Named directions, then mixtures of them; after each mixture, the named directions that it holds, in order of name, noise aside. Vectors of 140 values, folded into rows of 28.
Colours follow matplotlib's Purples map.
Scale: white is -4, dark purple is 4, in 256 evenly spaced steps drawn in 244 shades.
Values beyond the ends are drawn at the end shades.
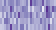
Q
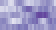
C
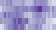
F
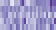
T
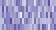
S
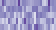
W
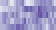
C, F, T.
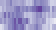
F.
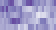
C.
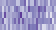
F, Q, S.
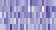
Q.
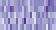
Q, T, W.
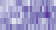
C, Q.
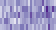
C, Q.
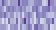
W.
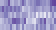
C, T.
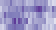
F.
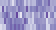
F, S, T.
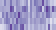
F, Q.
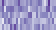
Q, S, W.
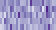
Q.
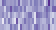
Q, W.
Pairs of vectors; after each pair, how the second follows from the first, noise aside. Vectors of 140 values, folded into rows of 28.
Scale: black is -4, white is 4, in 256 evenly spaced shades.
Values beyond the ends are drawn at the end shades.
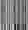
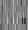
wrapped around, partly zeroed.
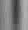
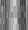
wrapped around, negated.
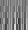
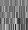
sign-scrambled.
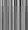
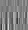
wrapped around, negated, partly zeroed.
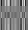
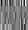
sign-scrambled.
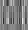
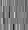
wrapped around, partly zeroed.
